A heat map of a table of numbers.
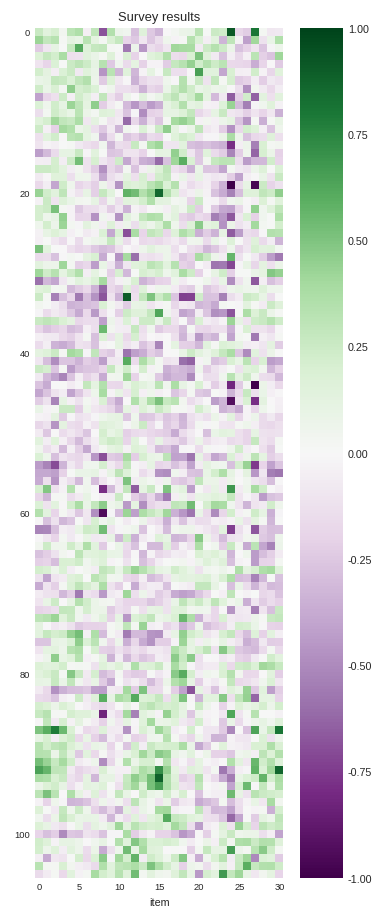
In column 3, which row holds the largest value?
87
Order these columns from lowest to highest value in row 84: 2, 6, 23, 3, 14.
23, 6, 2, 3, 14
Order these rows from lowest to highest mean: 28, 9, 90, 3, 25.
28, 25, 9, 3, 90
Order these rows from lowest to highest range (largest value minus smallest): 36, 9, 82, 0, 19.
36, 9, 82, 19, 0
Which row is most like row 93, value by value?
20
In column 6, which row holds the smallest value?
52
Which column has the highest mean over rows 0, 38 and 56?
24
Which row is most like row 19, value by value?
46
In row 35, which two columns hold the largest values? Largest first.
15, 26
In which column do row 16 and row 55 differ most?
29
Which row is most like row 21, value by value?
86
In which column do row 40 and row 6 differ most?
11
